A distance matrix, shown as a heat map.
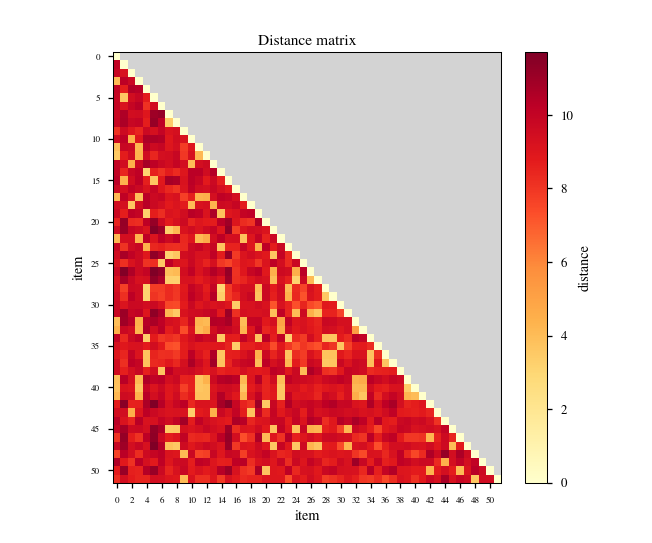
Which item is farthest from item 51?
44
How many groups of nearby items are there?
10
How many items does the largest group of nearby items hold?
11
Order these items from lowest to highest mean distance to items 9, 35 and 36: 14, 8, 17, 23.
23, 14, 8, 17
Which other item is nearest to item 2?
18
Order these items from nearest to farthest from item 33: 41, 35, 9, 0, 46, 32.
41, 0, 32, 9, 46, 35
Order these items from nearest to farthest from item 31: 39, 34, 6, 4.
34, 4, 39, 6
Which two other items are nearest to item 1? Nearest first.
5, 15
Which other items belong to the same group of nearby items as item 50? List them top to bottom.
20, 42, 46
